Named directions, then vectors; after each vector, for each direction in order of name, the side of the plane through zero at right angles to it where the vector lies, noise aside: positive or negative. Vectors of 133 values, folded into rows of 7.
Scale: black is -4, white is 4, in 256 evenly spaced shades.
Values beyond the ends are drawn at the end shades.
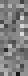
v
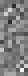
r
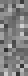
positive, positive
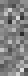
positive, negative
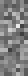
positive, negative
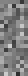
positive, positive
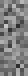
negative, negative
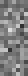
positive, negative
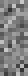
negative, negative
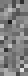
positive, positive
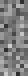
positive, positive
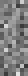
negative, negative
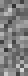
positive, positive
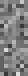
negative, negative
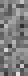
negative, negative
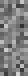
negative, negative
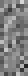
negative, negative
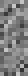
negative, negative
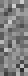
negative, negative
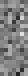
negative, positive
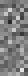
positive, negative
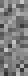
negative, negative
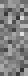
negative, positive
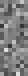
negative, negative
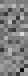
negative, positive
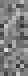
negative, negative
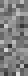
negative, negative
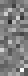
positive, negative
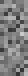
negative, positive
